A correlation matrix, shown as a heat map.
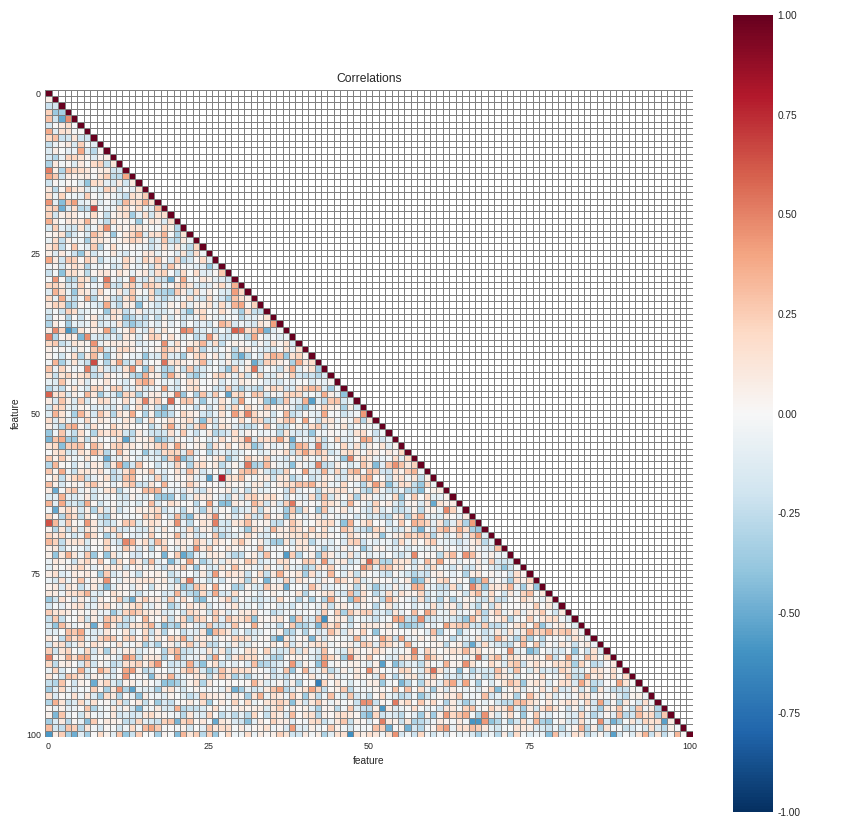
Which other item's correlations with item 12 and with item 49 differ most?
54
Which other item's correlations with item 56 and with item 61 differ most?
99
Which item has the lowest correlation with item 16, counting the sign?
91
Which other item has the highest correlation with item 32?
43
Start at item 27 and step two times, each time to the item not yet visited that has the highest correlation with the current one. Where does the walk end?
90
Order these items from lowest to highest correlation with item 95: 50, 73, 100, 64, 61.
64, 61, 100, 73, 50
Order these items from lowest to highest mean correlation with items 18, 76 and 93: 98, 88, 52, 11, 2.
88, 2, 52, 11, 98
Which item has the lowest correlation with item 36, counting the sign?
85
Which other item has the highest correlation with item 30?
37
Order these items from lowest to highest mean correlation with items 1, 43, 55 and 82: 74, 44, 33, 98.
98, 44, 33, 74
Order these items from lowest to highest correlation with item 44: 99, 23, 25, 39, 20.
23, 39, 25, 20, 99
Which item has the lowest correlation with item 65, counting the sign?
1
